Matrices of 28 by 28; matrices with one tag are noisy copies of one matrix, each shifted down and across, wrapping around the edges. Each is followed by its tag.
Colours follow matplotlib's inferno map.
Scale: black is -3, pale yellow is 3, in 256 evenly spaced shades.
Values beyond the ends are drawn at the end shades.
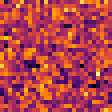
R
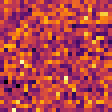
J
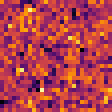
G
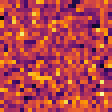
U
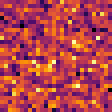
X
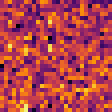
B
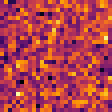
B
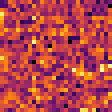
U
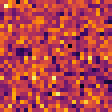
R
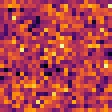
J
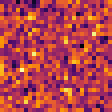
U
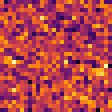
X
